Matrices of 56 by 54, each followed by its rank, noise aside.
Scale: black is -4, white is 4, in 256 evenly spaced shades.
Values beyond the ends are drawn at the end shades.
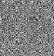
six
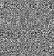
eight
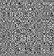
six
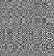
three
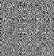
six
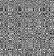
four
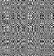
three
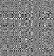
four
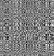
four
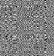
four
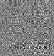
six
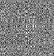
eight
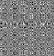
four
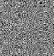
eight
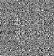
eight
